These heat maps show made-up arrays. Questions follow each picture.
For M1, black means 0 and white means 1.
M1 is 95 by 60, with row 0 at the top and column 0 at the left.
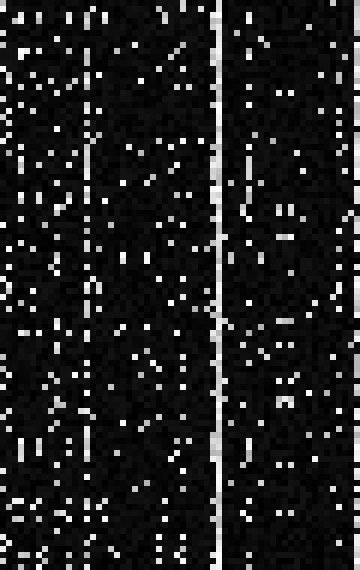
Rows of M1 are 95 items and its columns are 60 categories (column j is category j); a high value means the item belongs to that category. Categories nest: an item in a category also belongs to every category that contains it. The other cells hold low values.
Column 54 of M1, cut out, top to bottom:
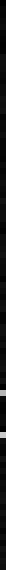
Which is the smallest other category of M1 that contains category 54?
51
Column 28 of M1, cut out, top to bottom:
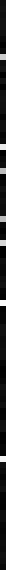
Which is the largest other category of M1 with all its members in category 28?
57
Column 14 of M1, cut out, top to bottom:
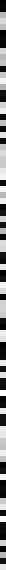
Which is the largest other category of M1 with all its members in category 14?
35
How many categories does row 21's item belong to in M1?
2
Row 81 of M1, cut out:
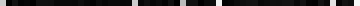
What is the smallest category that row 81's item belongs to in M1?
22
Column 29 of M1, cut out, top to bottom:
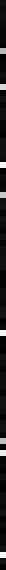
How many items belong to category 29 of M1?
8
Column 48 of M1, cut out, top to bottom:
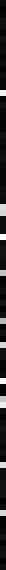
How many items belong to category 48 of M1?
12
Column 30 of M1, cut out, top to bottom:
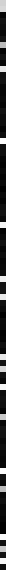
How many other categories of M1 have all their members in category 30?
9
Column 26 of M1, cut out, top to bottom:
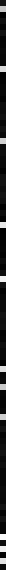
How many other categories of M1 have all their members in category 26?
5
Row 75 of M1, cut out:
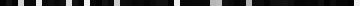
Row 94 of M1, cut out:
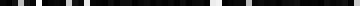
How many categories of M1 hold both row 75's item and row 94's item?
8
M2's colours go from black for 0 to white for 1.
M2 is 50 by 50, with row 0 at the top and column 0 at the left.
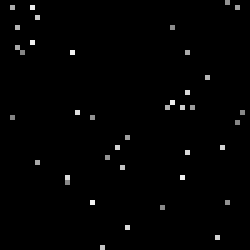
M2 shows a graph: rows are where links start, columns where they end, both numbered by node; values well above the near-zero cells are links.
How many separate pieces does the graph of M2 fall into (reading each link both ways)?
12
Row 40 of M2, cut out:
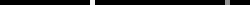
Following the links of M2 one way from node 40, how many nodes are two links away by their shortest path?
2
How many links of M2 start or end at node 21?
4
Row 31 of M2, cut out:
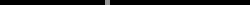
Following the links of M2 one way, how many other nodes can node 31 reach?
8
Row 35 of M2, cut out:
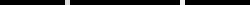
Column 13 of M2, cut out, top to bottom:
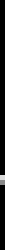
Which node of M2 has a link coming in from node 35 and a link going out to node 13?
node 36
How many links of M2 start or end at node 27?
1
